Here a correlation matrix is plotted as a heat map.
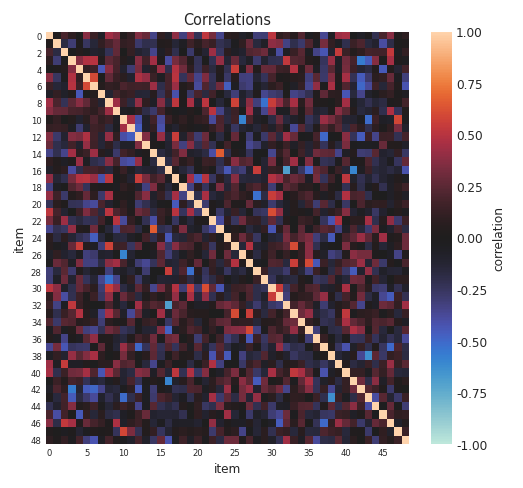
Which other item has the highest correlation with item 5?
6
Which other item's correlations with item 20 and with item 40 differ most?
17
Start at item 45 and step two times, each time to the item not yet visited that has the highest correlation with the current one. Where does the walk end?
42
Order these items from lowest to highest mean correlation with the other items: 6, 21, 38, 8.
38, 6, 21, 8
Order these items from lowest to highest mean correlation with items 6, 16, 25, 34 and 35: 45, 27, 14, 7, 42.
7, 45, 42, 14, 27
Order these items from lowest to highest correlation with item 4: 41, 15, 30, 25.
41, 30, 15, 25
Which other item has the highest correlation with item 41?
35
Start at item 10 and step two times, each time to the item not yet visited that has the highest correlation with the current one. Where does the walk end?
11
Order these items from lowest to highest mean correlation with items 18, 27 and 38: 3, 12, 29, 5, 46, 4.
12, 5, 46, 29, 3, 4
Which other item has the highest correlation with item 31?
30
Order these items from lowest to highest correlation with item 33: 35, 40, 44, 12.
44, 12, 35, 40
